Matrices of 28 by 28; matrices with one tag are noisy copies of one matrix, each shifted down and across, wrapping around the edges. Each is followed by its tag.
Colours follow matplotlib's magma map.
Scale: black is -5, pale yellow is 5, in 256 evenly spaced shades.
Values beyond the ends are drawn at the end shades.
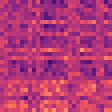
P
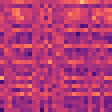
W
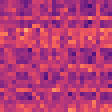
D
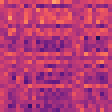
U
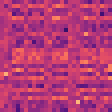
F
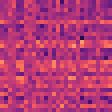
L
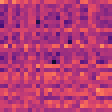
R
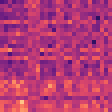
P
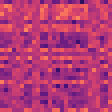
U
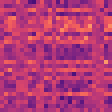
U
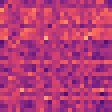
P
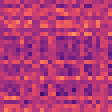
R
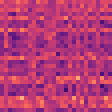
L
